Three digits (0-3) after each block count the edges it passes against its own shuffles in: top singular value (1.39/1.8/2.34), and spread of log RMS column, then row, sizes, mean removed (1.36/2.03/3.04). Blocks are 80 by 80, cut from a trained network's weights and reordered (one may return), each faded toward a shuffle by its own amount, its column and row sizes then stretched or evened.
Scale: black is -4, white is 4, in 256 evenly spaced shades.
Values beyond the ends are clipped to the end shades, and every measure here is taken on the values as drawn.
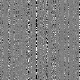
2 3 0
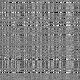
3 0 3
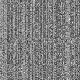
3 0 0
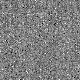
0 0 1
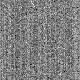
2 0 0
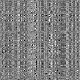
3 2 2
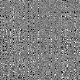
0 3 2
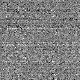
1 1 2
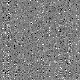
1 2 0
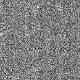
0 2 2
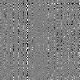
3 3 1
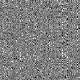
2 2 0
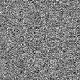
2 1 0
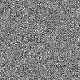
2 0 0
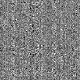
1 2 1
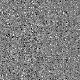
1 1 1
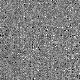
0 1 1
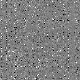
1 2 1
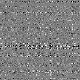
2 1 3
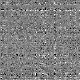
1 2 2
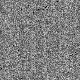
0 1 1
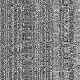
3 1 1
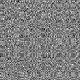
3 0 1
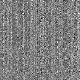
2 2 1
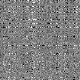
1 2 3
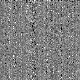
1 2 0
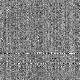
2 0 2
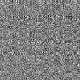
2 0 2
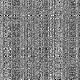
3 2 2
